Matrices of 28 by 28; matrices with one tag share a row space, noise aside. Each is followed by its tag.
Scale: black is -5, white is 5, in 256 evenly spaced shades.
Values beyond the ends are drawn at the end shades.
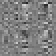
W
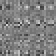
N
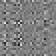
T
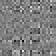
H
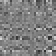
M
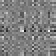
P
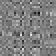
H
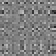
P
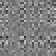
P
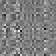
T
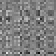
N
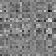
M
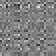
N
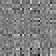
H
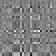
H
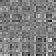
M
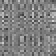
P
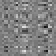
W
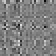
T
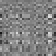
M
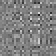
H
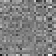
M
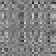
P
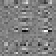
W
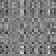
P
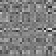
M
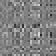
H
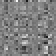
W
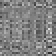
M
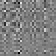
T
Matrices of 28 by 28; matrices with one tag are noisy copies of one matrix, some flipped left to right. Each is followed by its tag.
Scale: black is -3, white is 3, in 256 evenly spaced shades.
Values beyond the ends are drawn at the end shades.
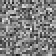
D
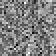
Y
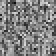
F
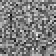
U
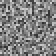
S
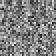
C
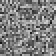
D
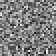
U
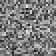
D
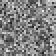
Y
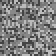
D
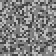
U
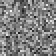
Y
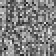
F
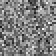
Y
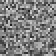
D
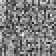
F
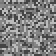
D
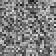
Y
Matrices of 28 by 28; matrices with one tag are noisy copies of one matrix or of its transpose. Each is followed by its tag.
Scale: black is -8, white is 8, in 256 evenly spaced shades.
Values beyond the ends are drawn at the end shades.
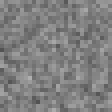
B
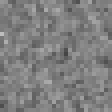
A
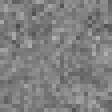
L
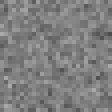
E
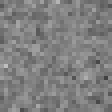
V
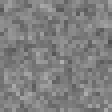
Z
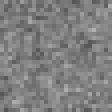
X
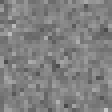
E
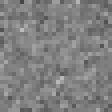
V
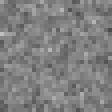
A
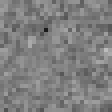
L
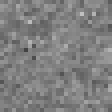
L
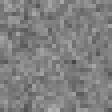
L
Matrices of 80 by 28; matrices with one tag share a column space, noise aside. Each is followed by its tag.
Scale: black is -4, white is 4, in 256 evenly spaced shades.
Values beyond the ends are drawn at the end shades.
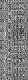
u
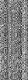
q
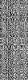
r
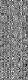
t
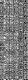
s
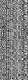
u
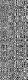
t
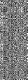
s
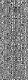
s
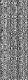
s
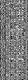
u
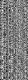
q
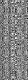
s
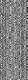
s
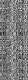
u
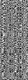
q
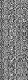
u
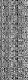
t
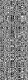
t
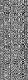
r
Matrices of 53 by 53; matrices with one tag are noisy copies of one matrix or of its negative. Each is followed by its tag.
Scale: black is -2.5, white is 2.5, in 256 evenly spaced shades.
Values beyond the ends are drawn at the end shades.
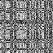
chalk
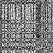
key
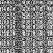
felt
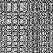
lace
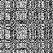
chalk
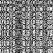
felt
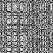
lace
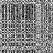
key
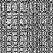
lace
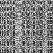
felt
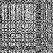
key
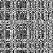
chalk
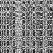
felt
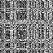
chalk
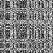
chalk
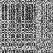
key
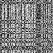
key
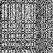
key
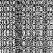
felt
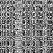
felt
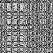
lace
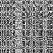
felt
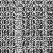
felt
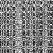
felt
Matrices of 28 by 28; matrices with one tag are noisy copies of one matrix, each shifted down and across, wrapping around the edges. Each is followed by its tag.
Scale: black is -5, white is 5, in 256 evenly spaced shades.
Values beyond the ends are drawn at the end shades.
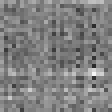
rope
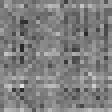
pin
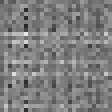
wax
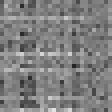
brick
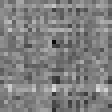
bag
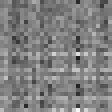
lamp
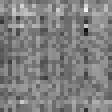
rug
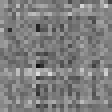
bag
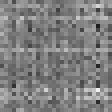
wax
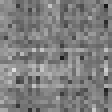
rug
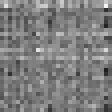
bag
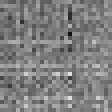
pin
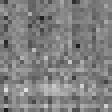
rug
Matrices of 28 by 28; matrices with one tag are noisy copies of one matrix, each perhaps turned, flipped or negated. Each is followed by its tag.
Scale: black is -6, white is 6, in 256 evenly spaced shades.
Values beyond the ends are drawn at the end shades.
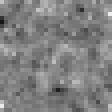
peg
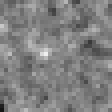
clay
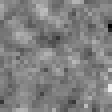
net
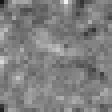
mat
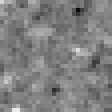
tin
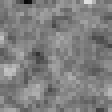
net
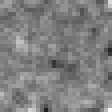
mat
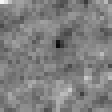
clay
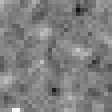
tin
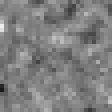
net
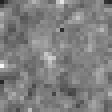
mat
